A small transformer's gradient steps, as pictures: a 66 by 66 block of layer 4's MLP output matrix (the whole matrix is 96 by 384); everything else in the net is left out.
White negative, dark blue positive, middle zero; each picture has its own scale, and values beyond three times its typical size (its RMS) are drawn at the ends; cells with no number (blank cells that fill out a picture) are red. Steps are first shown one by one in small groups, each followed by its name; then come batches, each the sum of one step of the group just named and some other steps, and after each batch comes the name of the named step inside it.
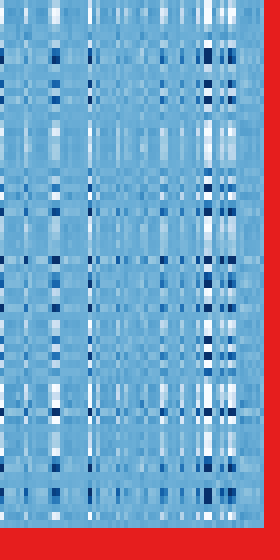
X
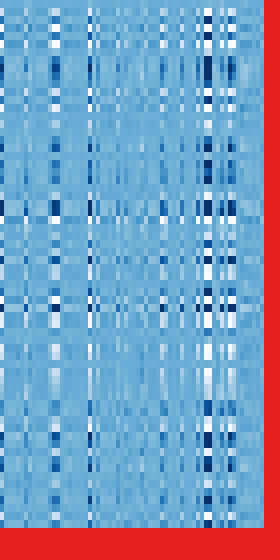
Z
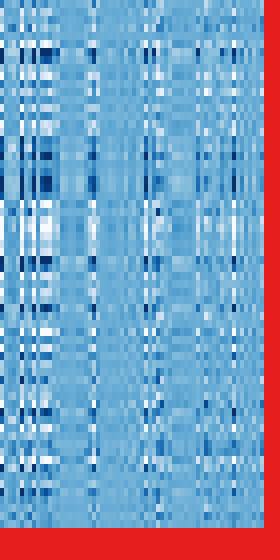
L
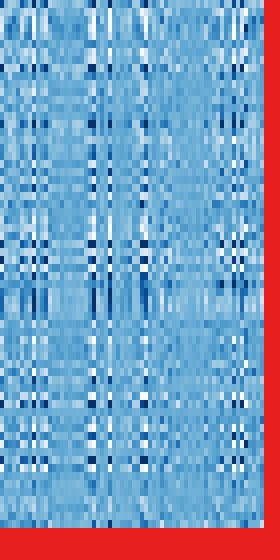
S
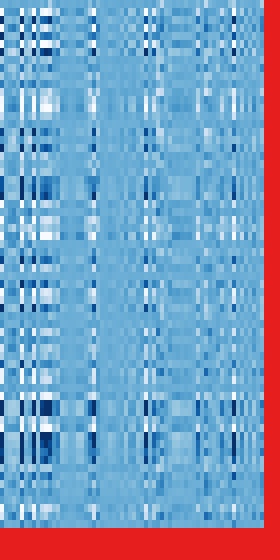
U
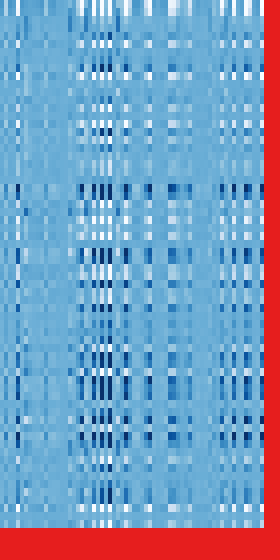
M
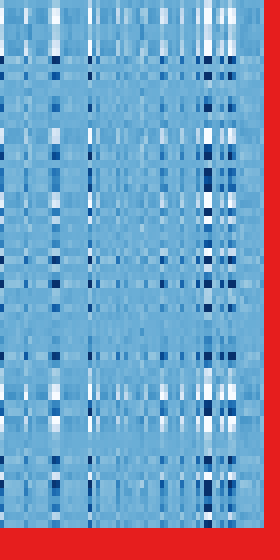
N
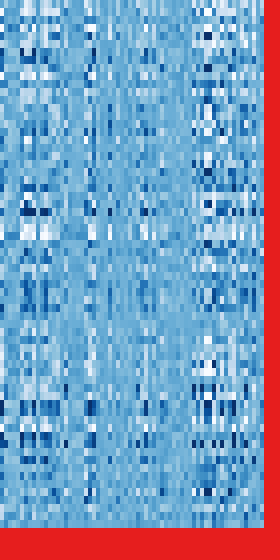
U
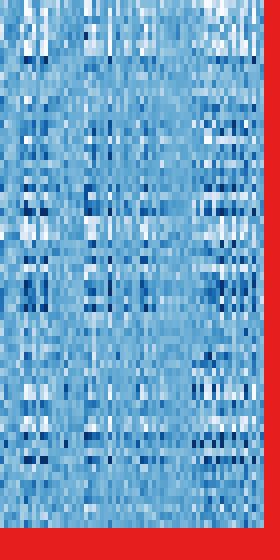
S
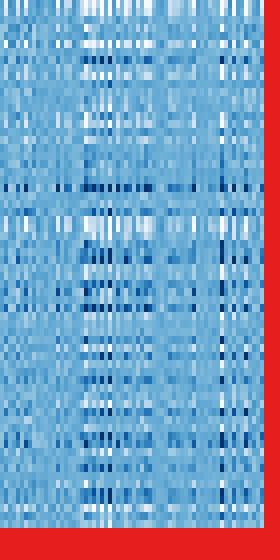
M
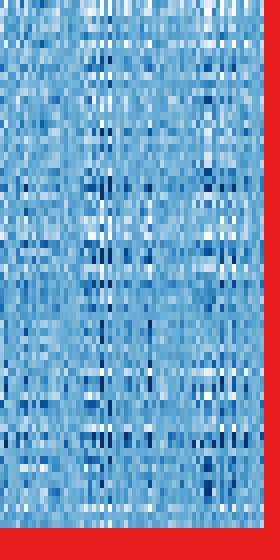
M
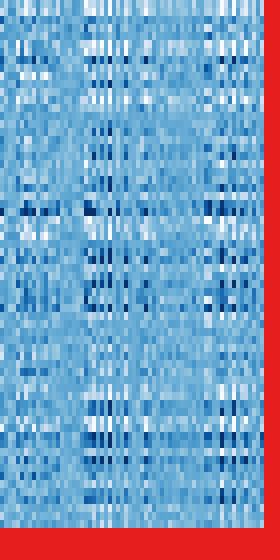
Z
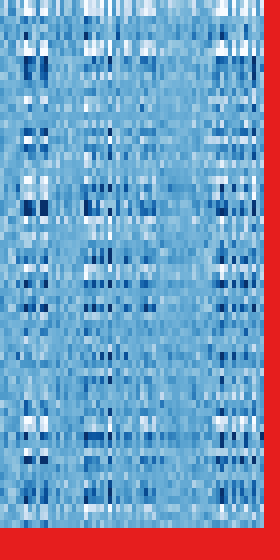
M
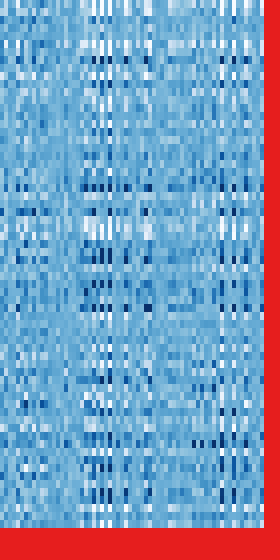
M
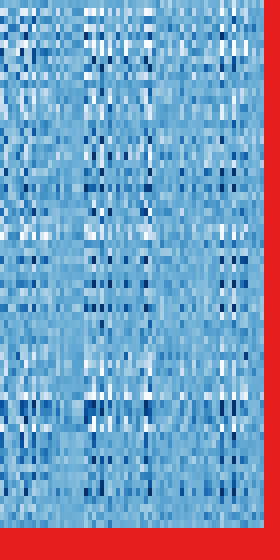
U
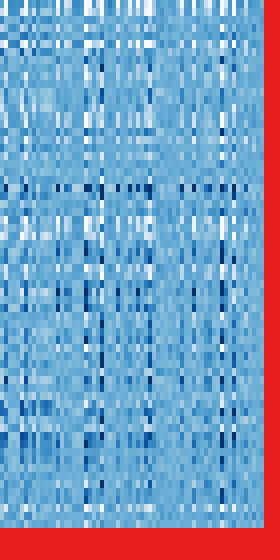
U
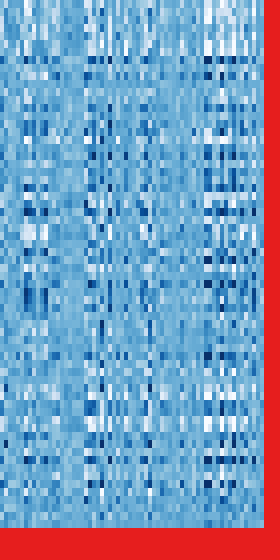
N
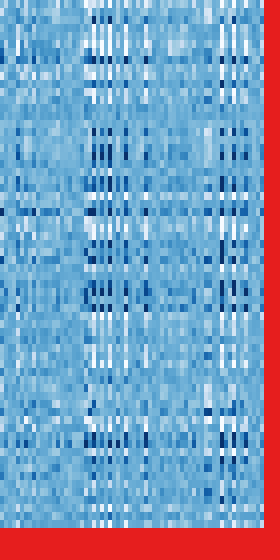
X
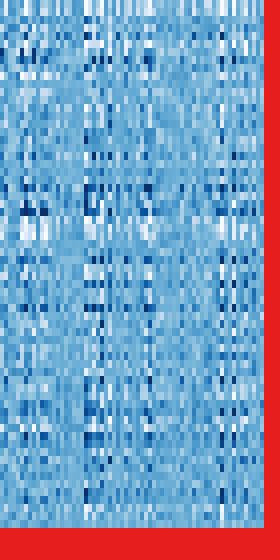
L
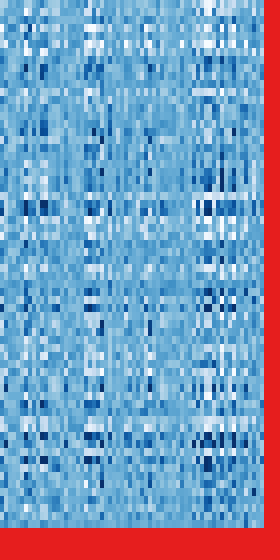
Z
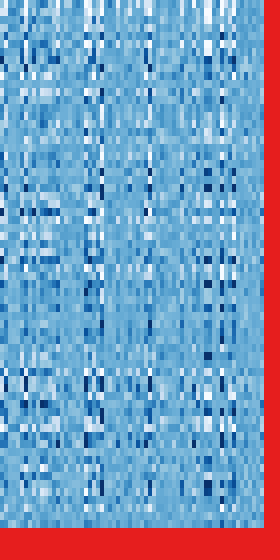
N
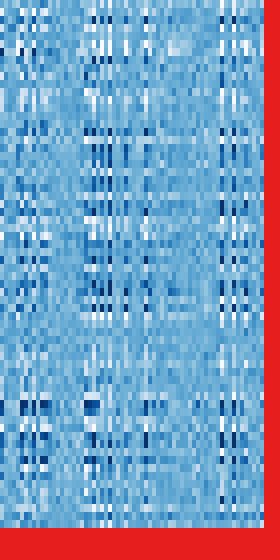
U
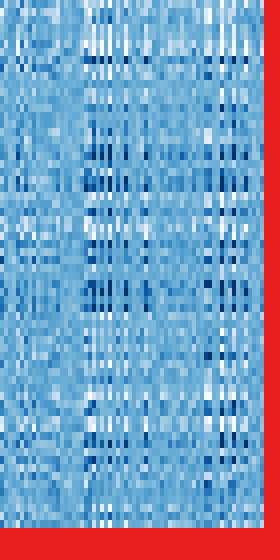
N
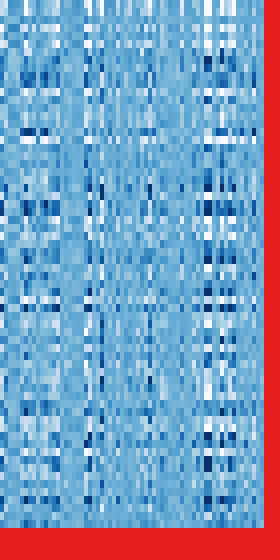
Z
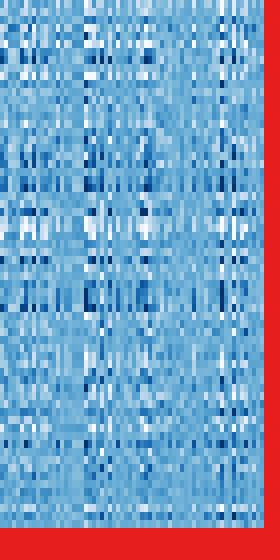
L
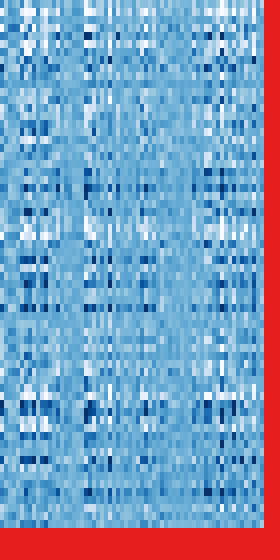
U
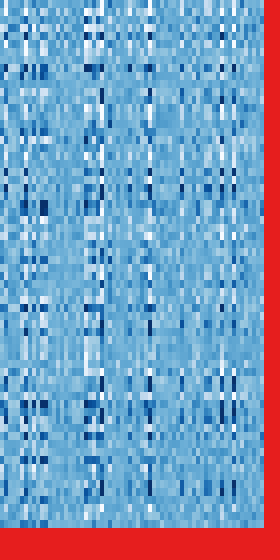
S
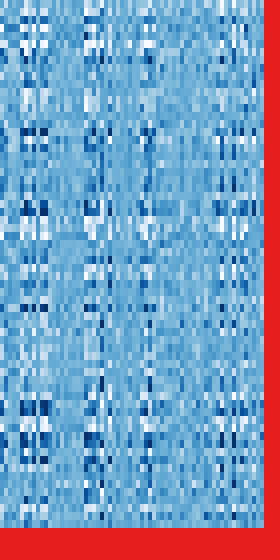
U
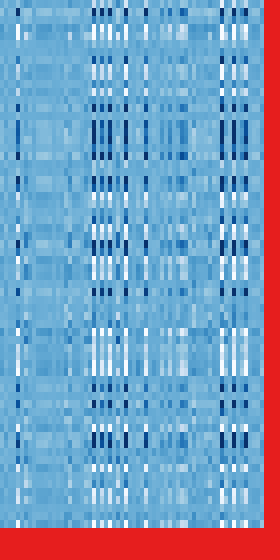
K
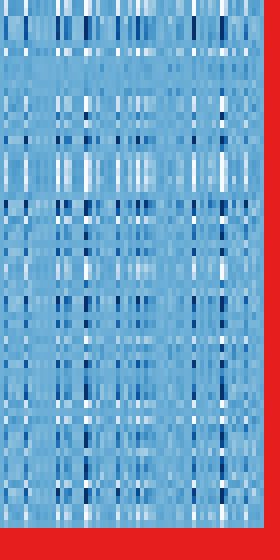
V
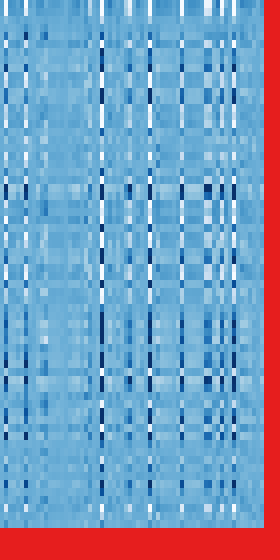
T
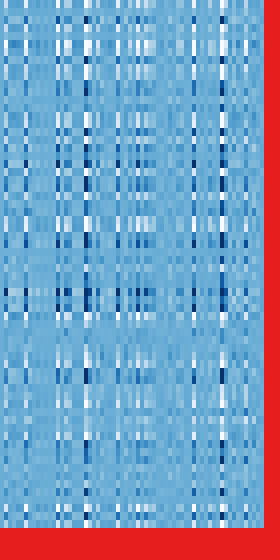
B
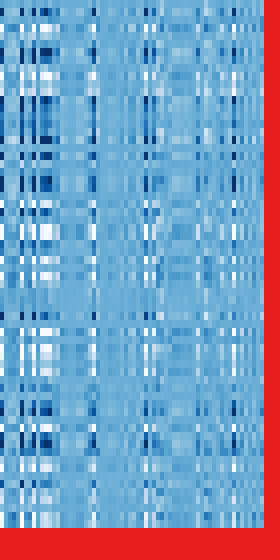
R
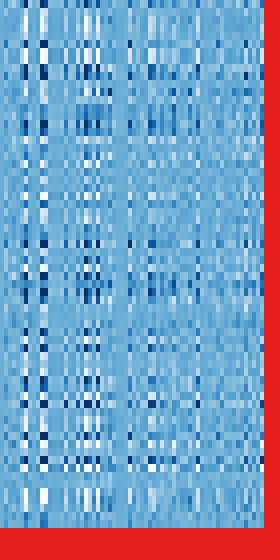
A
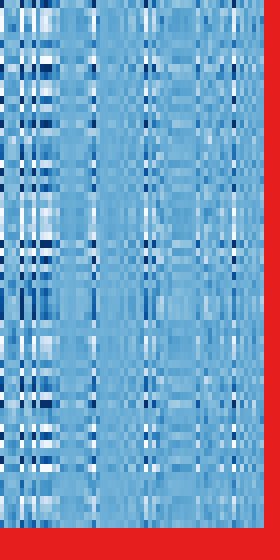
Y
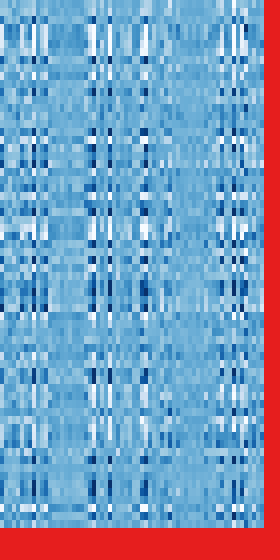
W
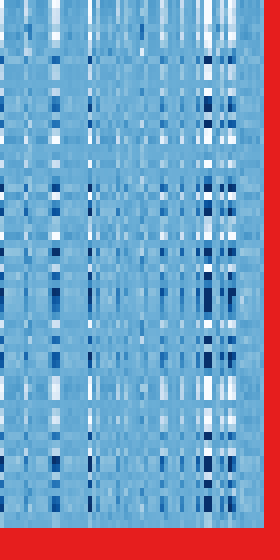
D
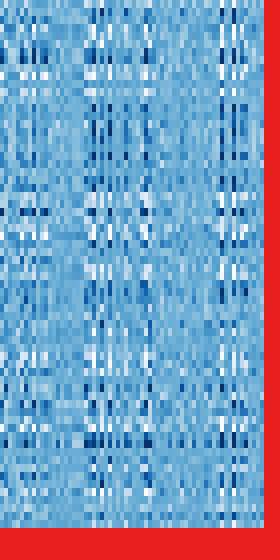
K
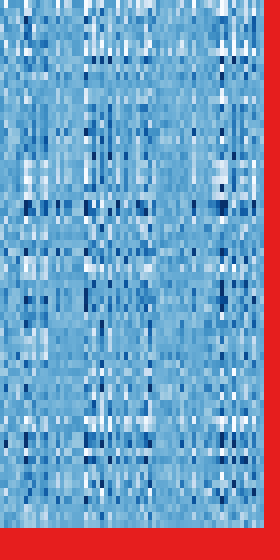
V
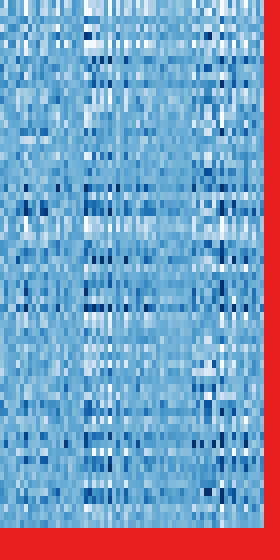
B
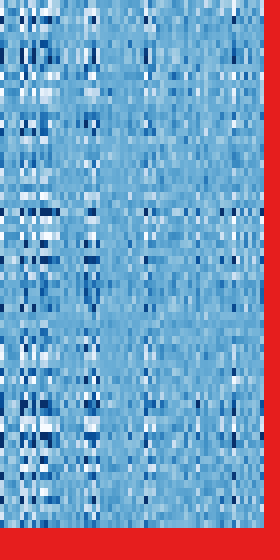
A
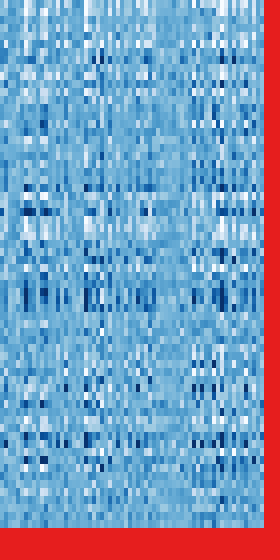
A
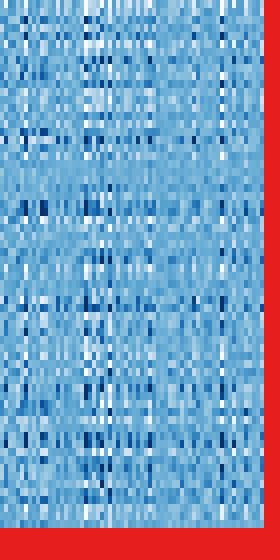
V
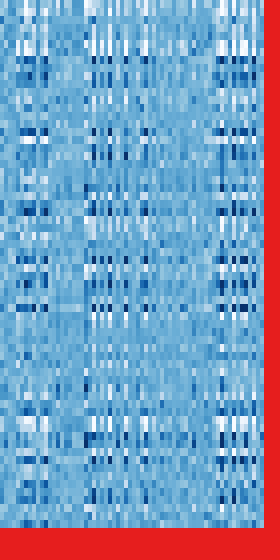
W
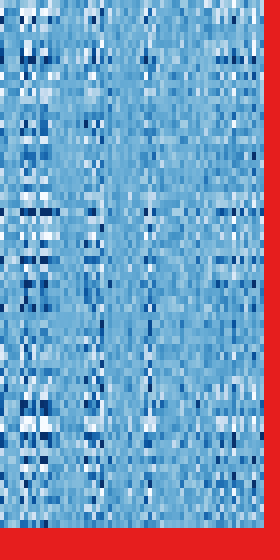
A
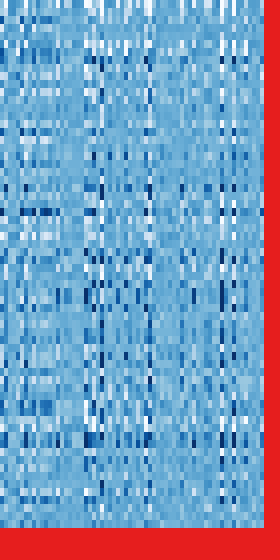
T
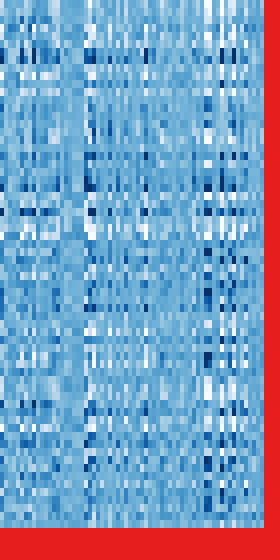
D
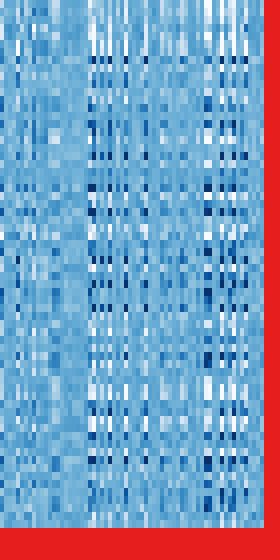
D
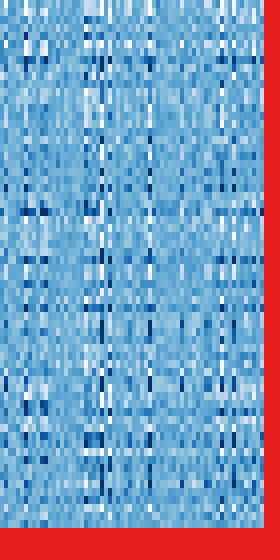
T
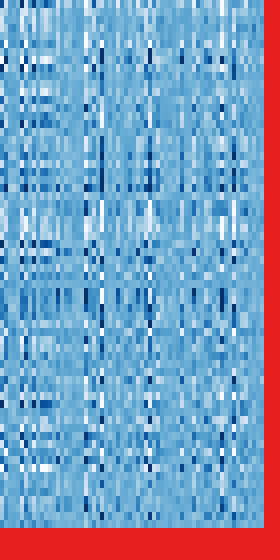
Y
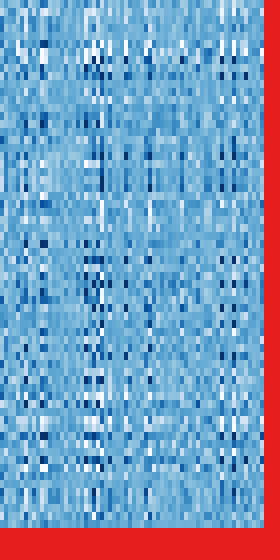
A
